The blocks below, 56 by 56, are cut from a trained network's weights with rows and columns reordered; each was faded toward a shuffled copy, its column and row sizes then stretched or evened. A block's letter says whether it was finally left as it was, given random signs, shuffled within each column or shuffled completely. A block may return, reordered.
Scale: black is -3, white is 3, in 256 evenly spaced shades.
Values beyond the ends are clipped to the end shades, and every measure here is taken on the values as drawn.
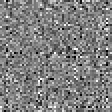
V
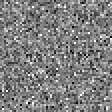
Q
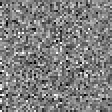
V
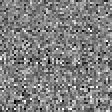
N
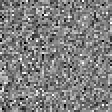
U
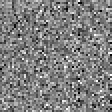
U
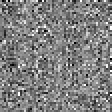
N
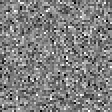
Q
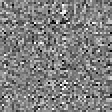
N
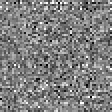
N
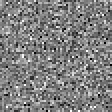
Q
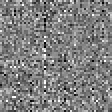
V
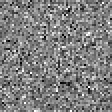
Q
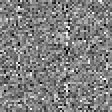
U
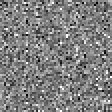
U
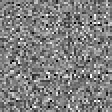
N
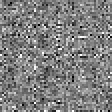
N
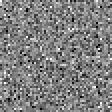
U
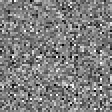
V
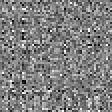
N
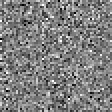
U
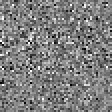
V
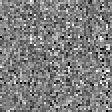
V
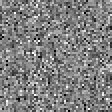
U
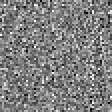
U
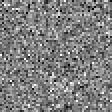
Q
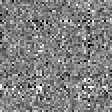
V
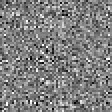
N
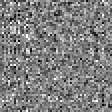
N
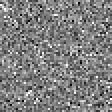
Q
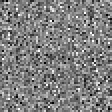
U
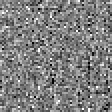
U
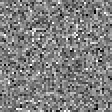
Q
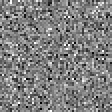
N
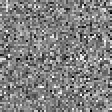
V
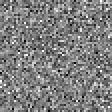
Q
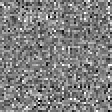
N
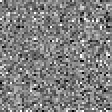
N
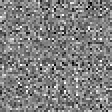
N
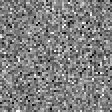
Q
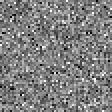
Q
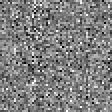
U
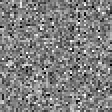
U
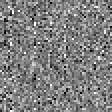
U
